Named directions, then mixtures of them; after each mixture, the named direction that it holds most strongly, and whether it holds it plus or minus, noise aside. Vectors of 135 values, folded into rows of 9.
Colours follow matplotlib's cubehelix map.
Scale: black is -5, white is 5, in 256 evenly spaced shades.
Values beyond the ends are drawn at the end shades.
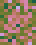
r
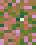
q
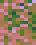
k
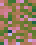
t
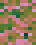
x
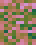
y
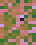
q, minus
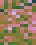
k, minus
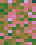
t, minus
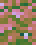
x, minus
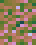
y, minus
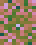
r, minus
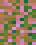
y, plus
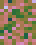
x, plus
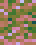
t, plus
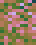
k, minus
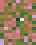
q, plus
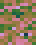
x, plus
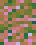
t, plus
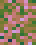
r, plus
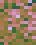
k, minus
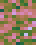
x, minus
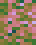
k, minus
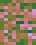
y, minus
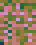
y, minus
